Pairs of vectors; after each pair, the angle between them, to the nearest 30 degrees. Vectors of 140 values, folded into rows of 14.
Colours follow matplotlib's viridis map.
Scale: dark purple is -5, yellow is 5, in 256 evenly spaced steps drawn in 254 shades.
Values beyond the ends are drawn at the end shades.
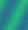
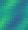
150 degrees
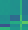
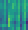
120 degrees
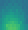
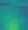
30 degrees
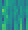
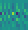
90 degrees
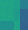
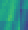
30 degrees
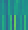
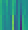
120 degrees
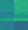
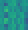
90 degrees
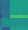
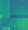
120 degrees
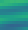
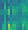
120 degrees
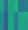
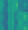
30 degrees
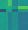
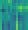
60 degrees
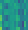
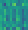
60 degrees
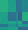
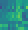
150 degrees
